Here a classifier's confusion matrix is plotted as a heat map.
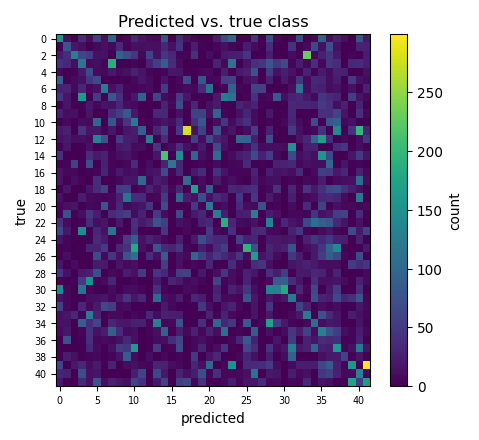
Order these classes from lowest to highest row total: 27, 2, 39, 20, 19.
27, 20, 19, 2, 39
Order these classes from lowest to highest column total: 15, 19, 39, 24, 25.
15, 24, 39, 19, 25
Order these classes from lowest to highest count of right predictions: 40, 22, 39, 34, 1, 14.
1, 34, 40, 39, 22, 14
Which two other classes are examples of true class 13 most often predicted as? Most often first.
31, 21
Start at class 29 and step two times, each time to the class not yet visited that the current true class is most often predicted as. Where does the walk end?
26
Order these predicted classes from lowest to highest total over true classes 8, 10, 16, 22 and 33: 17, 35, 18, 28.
17, 18, 28, 35
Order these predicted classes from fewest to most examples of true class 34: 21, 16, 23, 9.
9, 23, 16, 21
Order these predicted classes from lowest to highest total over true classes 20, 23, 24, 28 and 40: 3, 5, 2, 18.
2, 18, 5, 3
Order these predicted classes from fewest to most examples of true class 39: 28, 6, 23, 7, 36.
6, 7, 28, 36, 23
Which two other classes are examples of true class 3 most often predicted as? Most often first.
7, 23
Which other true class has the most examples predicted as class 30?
29
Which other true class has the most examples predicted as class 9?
19
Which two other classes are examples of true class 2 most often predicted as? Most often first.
33, 8
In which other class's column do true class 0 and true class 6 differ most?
20
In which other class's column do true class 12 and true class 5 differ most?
35
